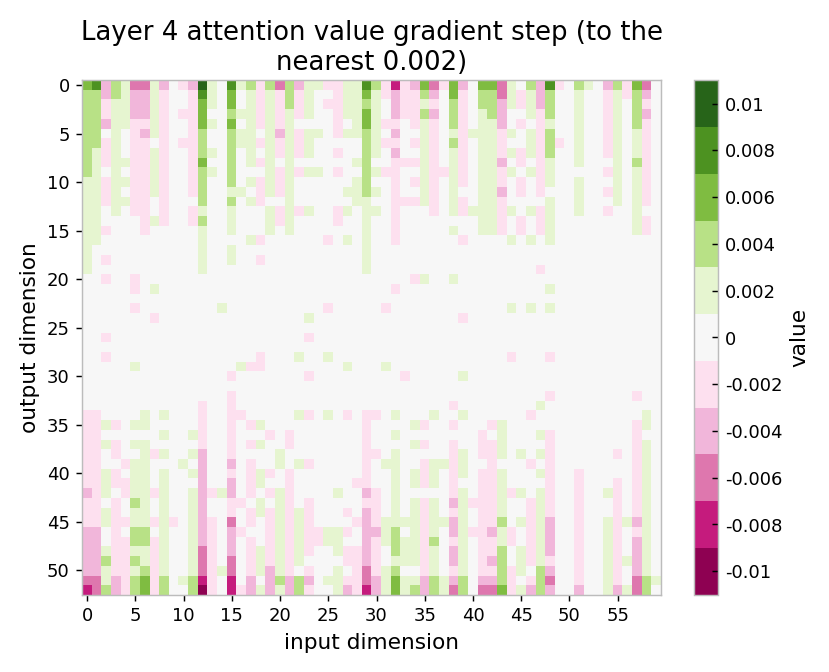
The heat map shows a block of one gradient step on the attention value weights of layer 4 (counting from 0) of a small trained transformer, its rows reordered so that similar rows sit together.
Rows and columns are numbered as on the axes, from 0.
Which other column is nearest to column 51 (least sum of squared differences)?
55
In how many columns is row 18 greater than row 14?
10
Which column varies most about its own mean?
12
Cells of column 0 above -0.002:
34
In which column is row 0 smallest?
32
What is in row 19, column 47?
-0.002
